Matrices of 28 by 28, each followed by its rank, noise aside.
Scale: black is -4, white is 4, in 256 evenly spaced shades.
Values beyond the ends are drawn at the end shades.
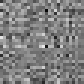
six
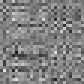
four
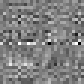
three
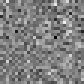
eight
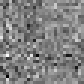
six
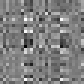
two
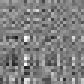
three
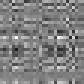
two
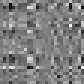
two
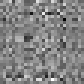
four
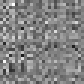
four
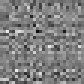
four
